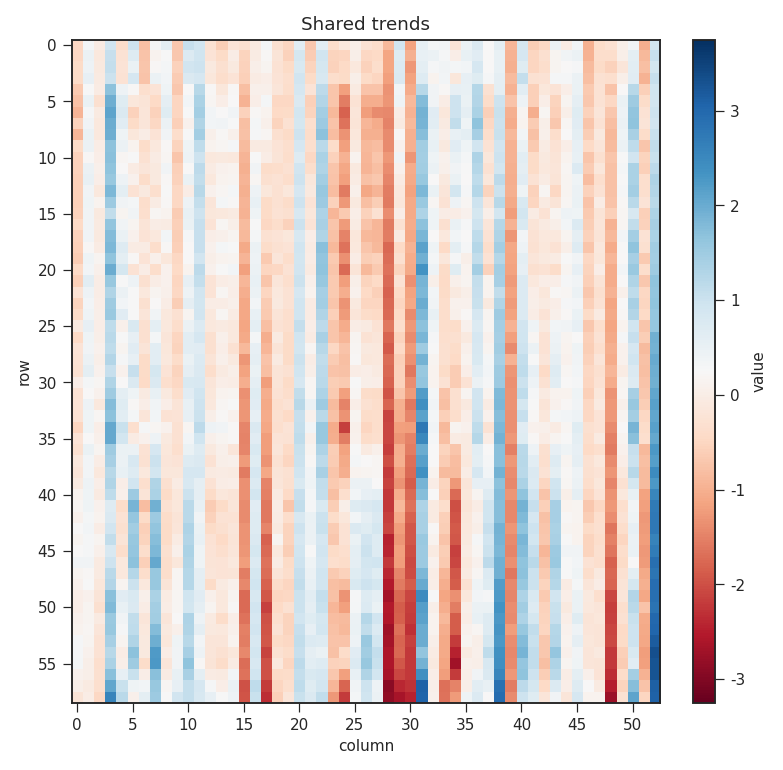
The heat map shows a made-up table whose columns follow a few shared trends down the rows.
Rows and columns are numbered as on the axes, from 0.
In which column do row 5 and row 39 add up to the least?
28
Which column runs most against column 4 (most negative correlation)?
24
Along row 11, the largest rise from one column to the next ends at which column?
31
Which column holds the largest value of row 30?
52
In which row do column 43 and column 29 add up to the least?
58
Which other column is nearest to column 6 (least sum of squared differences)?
47
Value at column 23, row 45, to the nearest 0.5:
-0.5
